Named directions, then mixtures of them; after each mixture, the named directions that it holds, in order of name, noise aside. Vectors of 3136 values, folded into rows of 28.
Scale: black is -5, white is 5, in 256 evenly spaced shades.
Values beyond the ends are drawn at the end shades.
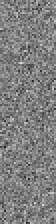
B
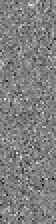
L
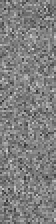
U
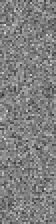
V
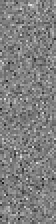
L.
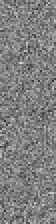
B.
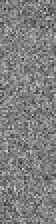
U, V.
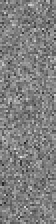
L, U, V.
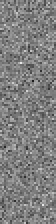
B, V.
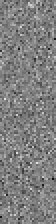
L.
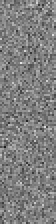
B, L.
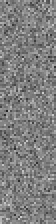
L, U, V.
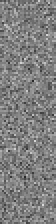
B, U, V.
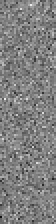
L.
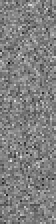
L, U.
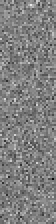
B, L.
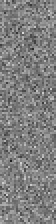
L, U.
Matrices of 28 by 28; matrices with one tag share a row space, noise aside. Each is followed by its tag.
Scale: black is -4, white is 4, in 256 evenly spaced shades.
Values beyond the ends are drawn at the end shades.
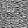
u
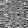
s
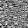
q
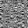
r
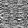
r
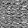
u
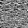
r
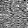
s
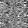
s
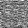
r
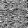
q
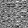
u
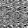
s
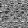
r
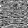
r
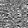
s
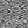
u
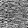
q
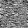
q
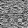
r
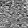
s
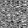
u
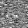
q
